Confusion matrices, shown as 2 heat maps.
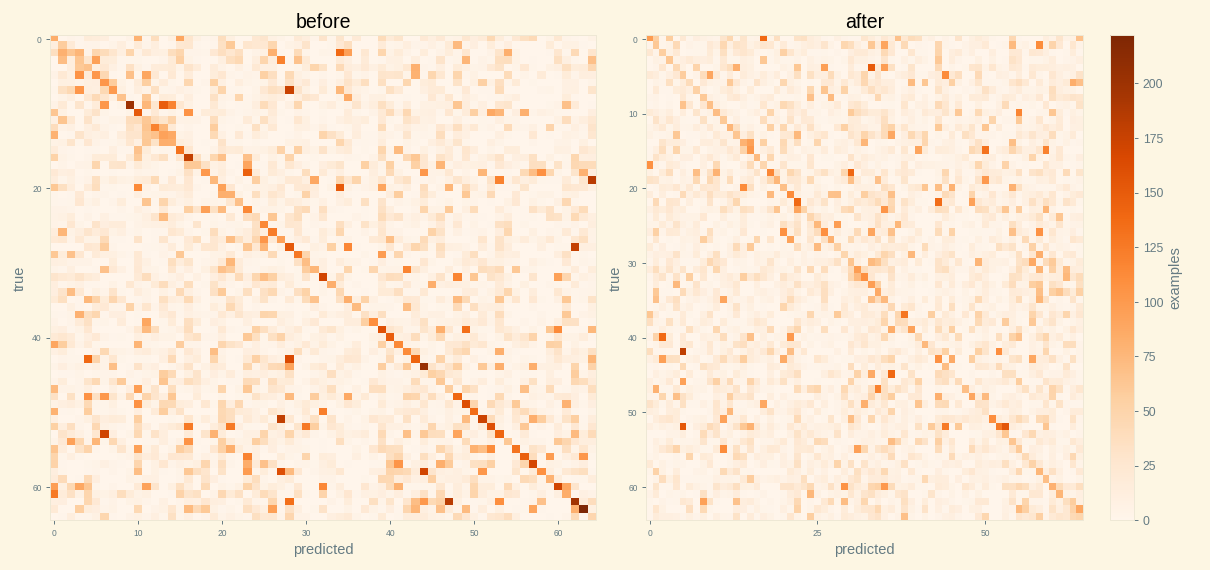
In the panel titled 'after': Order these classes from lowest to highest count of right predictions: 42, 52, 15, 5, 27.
42, 5, 27, 15, 52
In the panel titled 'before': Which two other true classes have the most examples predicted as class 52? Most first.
55, 10
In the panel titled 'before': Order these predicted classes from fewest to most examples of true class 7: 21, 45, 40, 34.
21, 45, 40, 34
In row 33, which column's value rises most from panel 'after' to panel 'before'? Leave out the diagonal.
45
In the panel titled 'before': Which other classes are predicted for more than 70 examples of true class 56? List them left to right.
23, 59, 63
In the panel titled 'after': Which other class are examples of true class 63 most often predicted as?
64
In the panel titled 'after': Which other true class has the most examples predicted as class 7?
18
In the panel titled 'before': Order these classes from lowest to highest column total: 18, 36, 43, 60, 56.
36, 18, 56, 60, 43
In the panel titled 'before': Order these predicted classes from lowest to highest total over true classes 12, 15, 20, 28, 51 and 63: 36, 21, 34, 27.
36, 21, 34, 27
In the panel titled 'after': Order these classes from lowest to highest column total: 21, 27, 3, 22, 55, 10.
27, 3, 10, 21, 55, 22
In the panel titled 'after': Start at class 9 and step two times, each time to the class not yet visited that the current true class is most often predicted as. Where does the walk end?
44
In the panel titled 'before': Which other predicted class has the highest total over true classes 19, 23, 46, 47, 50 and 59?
64
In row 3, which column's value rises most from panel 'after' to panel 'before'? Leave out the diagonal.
27
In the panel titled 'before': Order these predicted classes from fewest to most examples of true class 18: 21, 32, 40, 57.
21, 32, 40, 57
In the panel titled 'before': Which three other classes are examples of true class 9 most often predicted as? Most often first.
13, 14, 6
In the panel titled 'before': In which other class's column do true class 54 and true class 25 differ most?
16
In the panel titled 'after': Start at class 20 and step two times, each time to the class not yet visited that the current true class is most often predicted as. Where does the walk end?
15
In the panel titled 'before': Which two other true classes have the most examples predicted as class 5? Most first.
3, 54
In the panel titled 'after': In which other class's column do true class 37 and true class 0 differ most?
17
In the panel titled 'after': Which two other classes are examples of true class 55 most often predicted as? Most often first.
11, 31
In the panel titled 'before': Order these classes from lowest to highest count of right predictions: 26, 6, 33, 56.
33, 6, 26, 56
